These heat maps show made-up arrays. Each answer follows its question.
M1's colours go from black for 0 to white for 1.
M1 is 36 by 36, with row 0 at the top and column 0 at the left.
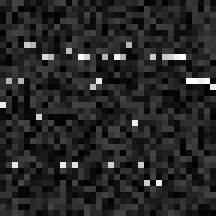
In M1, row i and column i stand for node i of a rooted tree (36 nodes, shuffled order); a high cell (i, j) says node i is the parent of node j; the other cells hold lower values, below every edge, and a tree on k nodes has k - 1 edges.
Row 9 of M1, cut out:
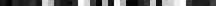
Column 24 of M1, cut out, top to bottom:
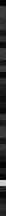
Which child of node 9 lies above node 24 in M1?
30
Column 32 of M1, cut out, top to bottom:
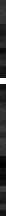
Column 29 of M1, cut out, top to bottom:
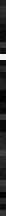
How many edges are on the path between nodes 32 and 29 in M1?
3
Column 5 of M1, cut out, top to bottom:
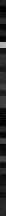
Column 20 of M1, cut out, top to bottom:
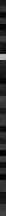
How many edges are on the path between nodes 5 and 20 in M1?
3
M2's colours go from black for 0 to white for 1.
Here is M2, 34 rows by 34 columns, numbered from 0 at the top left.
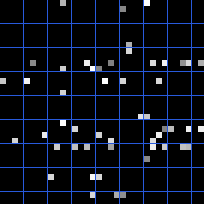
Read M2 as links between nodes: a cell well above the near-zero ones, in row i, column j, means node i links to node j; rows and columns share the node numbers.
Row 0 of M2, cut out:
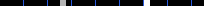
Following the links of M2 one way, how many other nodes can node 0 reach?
12
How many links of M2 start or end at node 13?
5
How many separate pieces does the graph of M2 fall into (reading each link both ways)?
3
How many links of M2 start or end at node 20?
4
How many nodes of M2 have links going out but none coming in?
6
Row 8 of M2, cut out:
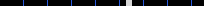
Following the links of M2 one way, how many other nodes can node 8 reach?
6
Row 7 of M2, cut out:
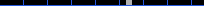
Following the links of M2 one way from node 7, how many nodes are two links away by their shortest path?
5
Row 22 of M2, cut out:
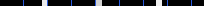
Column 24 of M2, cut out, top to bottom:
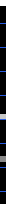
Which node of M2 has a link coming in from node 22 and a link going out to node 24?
node 26
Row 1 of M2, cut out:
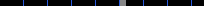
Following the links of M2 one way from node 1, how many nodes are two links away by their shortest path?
1
